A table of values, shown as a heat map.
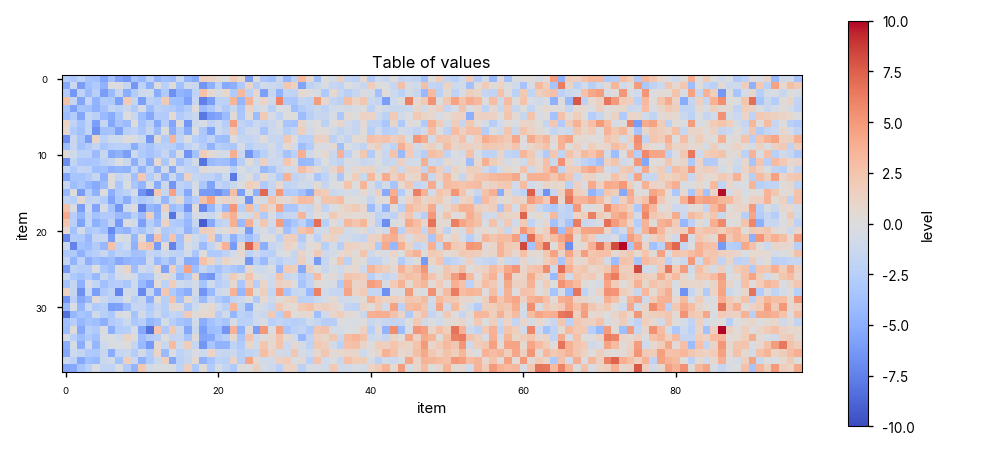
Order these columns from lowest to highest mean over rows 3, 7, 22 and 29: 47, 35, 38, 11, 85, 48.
11, 35, 38, 47, 85, 48
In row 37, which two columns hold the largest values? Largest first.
72, 71
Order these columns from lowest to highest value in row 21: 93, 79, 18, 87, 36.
18, 36, 79, 87, 93
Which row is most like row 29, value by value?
8
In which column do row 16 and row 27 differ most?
24
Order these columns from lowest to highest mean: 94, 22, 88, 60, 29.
29, 22, 88, 94, 60
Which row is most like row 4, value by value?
32
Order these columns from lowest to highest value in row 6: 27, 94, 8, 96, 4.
4, 8, 96, 27, 94
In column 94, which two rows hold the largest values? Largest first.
35, 30
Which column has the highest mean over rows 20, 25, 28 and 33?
86
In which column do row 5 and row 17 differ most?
53
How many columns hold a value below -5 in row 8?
3
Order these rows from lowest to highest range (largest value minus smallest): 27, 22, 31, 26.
27, 26, 31, 22
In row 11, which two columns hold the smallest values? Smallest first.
18, 0
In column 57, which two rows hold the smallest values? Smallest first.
15, 17
